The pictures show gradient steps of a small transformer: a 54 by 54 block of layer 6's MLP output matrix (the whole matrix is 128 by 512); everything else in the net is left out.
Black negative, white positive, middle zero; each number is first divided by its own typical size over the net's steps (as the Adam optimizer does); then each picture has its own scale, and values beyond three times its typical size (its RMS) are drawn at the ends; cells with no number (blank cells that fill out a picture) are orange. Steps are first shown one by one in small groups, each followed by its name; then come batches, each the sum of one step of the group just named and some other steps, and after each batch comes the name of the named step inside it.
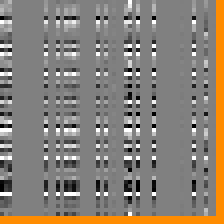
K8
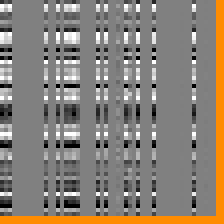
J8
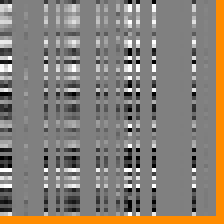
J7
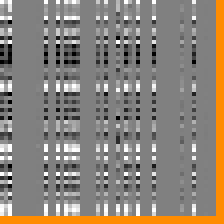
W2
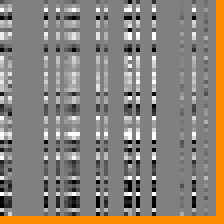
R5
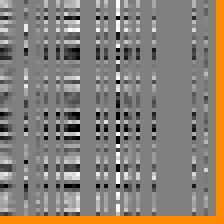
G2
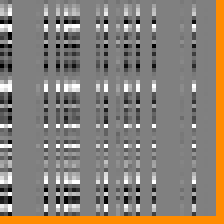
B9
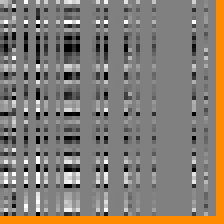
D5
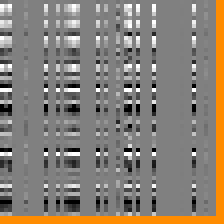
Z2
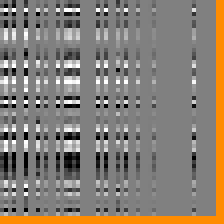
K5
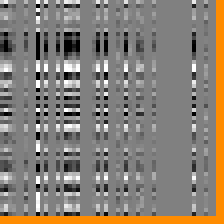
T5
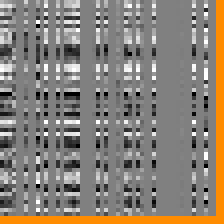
D5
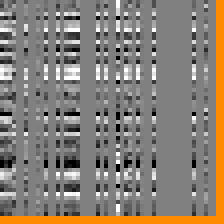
G2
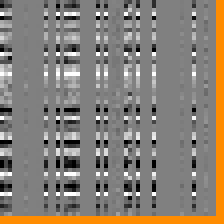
R5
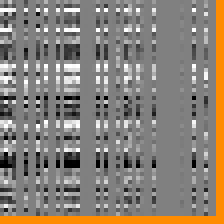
K5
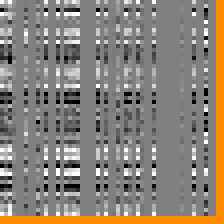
W2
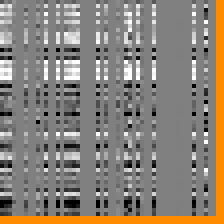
J8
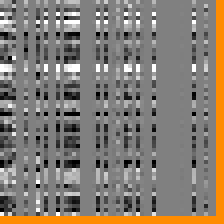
D5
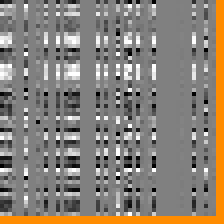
J7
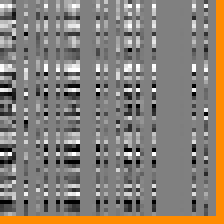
Z2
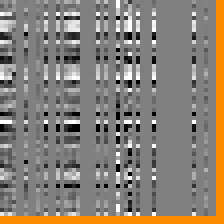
G2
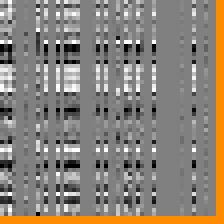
W2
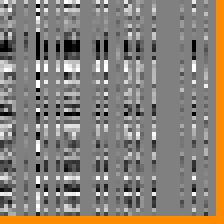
T5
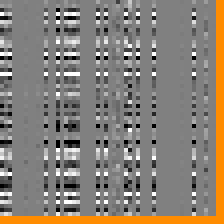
K8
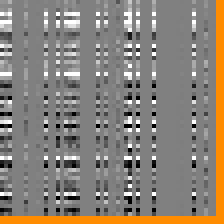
K8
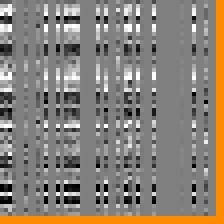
B9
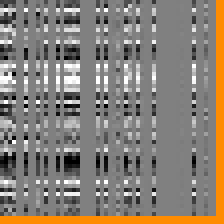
K5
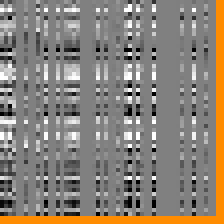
R5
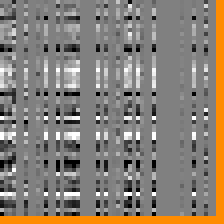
R5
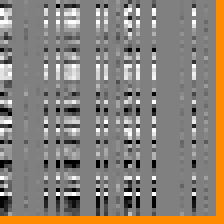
R5
